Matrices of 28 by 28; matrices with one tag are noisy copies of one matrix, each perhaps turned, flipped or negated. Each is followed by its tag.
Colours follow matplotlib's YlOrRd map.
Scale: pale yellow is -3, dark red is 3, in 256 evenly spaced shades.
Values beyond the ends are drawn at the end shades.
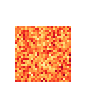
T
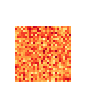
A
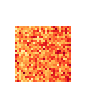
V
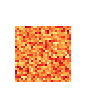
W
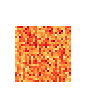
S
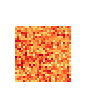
A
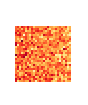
V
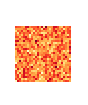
T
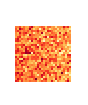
V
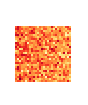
V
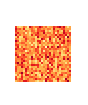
S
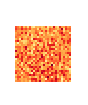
A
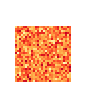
W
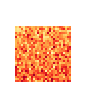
V
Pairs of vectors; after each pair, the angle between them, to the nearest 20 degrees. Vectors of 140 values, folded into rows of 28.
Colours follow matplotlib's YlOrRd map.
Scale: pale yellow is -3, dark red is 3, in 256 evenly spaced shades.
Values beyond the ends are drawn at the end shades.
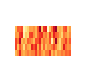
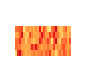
40 degrees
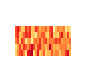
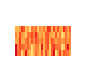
120 degrees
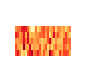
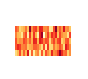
100 degrees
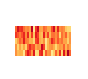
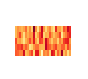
140 degrees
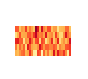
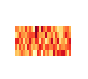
20 degrees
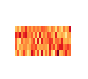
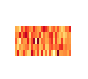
40 degrees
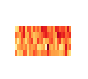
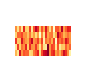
60 degrees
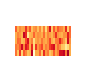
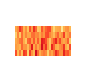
80 degrees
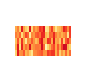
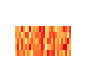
20 degrees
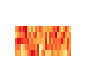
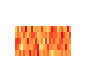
60 degrees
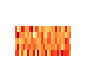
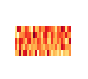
160 degrees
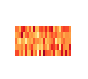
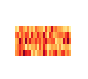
100 degrees
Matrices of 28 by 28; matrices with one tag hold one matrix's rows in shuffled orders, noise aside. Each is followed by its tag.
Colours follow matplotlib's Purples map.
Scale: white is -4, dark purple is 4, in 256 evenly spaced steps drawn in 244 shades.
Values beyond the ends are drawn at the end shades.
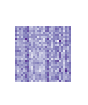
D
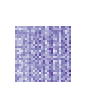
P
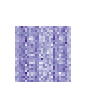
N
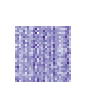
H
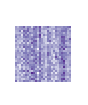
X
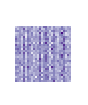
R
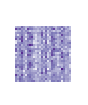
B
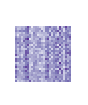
D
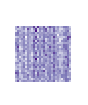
H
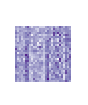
D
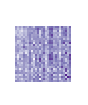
P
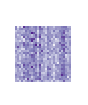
X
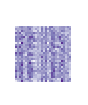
B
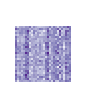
D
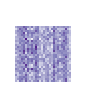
N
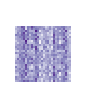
N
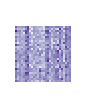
D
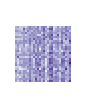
P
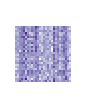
N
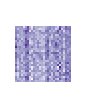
D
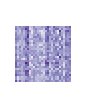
D
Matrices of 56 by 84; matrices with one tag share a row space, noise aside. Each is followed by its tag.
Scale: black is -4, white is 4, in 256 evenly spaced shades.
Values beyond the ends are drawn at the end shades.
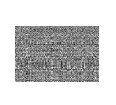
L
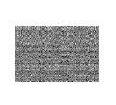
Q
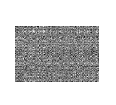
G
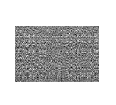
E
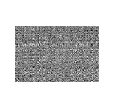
G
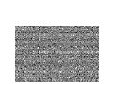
G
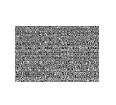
Q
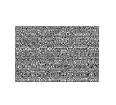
Q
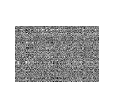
L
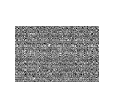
G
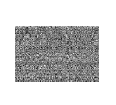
E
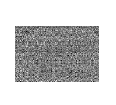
E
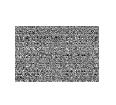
E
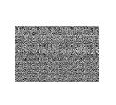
G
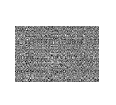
L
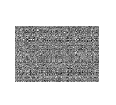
E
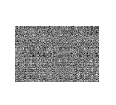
G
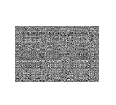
Q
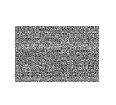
Q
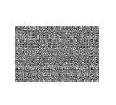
G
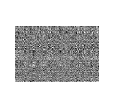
G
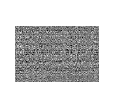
E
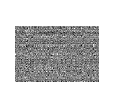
L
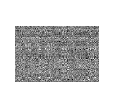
Q
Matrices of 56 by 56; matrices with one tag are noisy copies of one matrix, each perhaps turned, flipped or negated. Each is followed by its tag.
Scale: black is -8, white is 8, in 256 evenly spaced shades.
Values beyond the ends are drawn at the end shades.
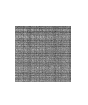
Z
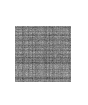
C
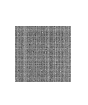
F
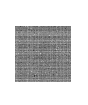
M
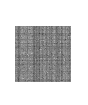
C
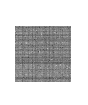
C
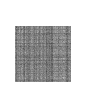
C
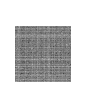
F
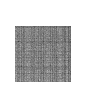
Z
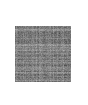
C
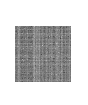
C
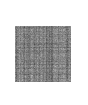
C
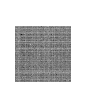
F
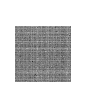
F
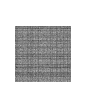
M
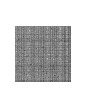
Z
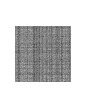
C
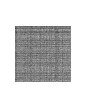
Z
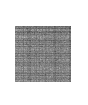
Z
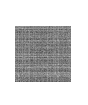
M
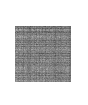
Z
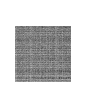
Z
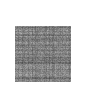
C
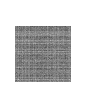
M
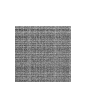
Z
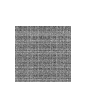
M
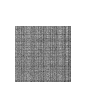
Z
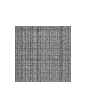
F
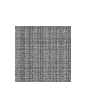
M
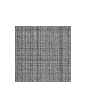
F
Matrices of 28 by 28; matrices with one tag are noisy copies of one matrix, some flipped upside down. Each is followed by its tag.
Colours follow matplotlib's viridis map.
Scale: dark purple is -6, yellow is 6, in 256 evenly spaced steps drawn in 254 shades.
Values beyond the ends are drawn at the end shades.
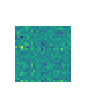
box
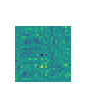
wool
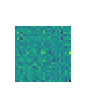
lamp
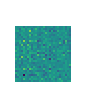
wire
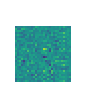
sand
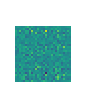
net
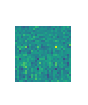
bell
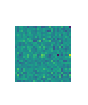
lamp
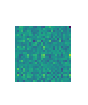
lamp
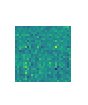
bell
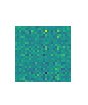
net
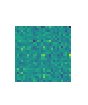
lamp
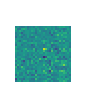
sand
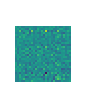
net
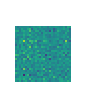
wire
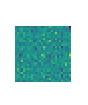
lamp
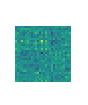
wool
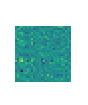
box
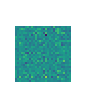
net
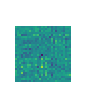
wool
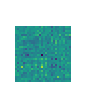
wool
